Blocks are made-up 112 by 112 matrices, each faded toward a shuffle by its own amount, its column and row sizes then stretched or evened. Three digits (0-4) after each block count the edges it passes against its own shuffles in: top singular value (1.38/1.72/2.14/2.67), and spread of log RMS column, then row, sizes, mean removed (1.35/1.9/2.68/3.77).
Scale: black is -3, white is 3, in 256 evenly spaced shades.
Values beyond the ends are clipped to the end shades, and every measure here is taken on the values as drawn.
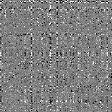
4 3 3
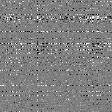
3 2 4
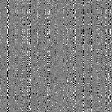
4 4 1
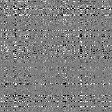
4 3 4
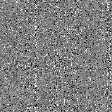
0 3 1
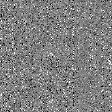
0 3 1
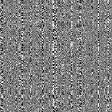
4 4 0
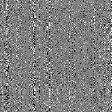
3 4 0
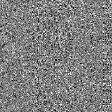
2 3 0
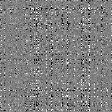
2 4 3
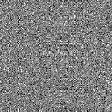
3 2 0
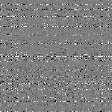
3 2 4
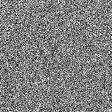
0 1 1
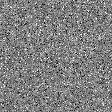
0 0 1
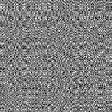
4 1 2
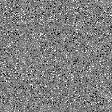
2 1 2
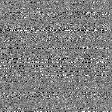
1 1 4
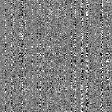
3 4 2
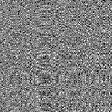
4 2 0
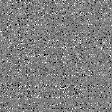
0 2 3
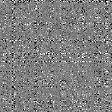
3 3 3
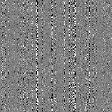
4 4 1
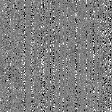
1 4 0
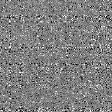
2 2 3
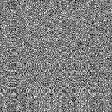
4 0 0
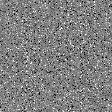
0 2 0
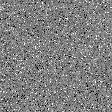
0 0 0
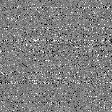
2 1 3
